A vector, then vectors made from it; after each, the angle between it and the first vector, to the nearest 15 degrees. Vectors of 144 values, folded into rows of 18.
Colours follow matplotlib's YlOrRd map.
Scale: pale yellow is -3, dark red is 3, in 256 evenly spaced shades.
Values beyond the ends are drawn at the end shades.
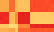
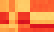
15 degrees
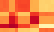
135 degrees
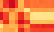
45 degrees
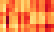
45 degrees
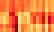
135 degrees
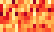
60 degrees
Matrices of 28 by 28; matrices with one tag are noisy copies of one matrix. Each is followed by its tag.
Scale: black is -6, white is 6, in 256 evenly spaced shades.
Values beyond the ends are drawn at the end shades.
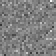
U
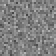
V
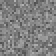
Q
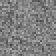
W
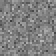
Q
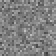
V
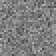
V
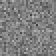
W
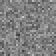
Q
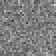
Q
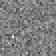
U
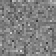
Q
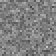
V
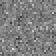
U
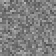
V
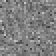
W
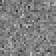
Q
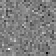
W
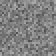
U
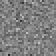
U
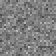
U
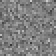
W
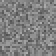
U
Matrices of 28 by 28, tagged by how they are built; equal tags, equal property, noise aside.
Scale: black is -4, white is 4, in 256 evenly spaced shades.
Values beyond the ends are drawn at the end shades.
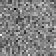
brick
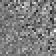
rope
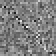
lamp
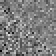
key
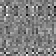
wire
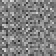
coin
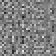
wire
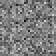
coin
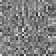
wire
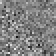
key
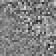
rope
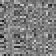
wire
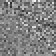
rope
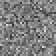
brick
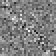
lamp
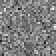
brick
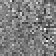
rope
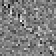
lamp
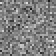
brick
